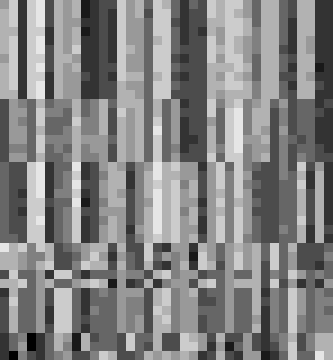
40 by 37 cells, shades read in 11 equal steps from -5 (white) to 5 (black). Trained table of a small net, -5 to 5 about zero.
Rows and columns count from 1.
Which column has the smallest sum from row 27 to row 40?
33
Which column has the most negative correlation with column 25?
29
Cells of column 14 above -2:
17
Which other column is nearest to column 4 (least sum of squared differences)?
34
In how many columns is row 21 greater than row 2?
15
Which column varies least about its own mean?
32
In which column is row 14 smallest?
27
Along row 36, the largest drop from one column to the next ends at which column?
7
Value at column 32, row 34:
1
